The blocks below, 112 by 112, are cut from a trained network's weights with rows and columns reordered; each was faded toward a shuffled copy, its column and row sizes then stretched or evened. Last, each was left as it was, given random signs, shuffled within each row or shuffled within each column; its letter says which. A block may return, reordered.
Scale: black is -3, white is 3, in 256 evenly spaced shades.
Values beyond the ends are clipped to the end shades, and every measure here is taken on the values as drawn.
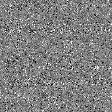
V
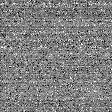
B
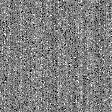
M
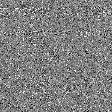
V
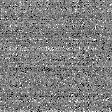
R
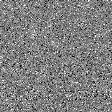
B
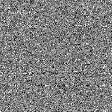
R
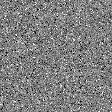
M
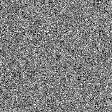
B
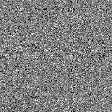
R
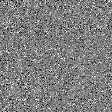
V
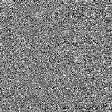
R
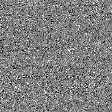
V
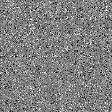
V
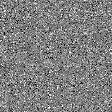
V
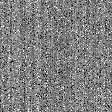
M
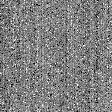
M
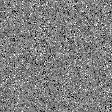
M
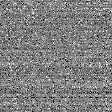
R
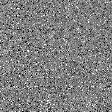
V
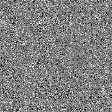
V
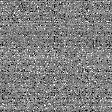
R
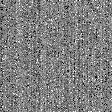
M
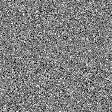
B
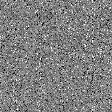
M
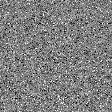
B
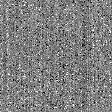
R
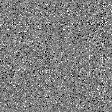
V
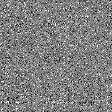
V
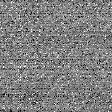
R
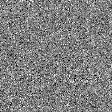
V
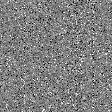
M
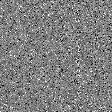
M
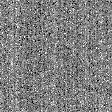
M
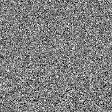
V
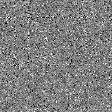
V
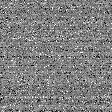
B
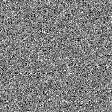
B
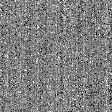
R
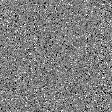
M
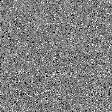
V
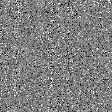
V
